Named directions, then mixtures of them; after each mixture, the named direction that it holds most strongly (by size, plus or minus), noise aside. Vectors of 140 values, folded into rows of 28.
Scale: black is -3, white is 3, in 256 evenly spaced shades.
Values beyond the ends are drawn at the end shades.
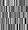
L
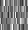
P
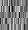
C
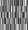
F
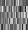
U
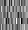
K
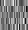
L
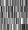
K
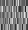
U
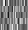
P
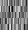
C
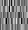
K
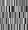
L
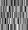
F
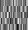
F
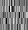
C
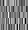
L
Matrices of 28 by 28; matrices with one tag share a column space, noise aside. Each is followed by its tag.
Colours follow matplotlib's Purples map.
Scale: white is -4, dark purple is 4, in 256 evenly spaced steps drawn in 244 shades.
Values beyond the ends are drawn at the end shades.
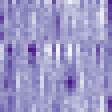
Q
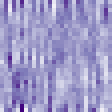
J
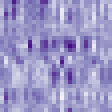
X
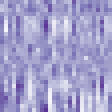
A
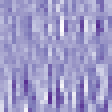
A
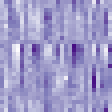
Q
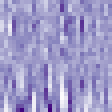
A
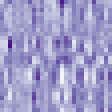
X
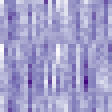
Q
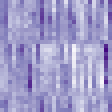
Q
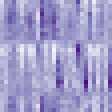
Q
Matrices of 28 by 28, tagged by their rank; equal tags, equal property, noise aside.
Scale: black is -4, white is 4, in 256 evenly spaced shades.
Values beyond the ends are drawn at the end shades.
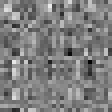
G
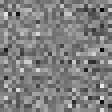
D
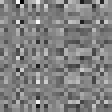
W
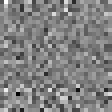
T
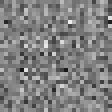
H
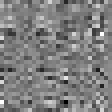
G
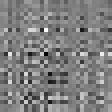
W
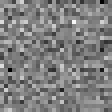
T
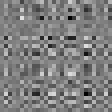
W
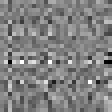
W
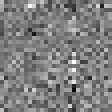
D
